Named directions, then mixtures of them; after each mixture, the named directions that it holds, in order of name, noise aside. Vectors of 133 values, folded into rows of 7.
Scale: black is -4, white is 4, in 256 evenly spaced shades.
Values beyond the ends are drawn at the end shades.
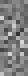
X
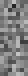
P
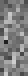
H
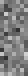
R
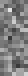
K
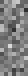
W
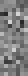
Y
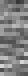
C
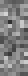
C, X, Y.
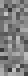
P, R.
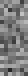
C, P, W.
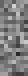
K, P.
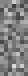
H, P, W.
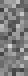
W.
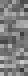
C, P, W.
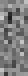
H, X, Y.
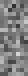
P.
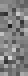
Y.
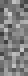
H, P, W.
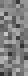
R, W, X.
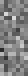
R, X.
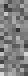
C, R.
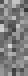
W.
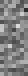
C, W.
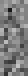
H, K, P.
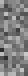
R.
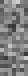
C, W.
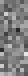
C, R.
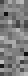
C, R.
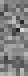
K, R, Y.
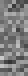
C, P, Y.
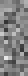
H, R.
